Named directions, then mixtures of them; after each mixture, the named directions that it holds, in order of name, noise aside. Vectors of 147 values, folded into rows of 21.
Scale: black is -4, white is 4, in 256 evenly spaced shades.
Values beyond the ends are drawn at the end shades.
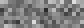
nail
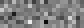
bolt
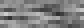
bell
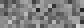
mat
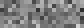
mat, nail.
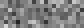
bolt, mat, nail.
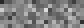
bolt, mat, nail.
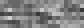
bell, nail.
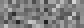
bolt, nail.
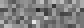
bell, mat, nail.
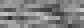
bell.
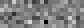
bolt.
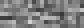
bell, bolt.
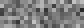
mat, nail.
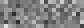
bolt, nail.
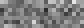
nail.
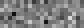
bolt.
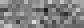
bell, nail.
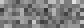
nail.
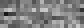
bell, bolt, mat.
